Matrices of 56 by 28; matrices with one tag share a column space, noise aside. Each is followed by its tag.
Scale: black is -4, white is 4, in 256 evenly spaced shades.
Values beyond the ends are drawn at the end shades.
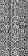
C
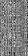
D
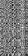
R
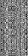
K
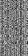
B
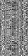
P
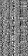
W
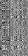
P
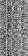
K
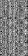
W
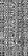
D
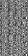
W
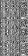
W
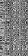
P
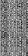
D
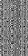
B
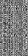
K
